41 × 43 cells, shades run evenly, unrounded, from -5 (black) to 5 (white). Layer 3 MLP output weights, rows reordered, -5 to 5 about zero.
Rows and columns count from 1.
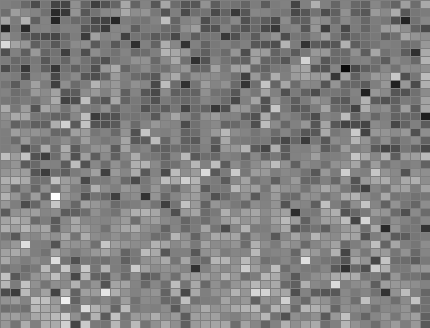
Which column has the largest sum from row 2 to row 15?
43
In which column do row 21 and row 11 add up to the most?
27
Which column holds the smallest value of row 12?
37
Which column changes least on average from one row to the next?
13
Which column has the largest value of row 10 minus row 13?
40
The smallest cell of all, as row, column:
9, 35
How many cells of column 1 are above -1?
36
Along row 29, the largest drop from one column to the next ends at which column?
39
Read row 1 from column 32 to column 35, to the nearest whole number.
2 0 -1 0
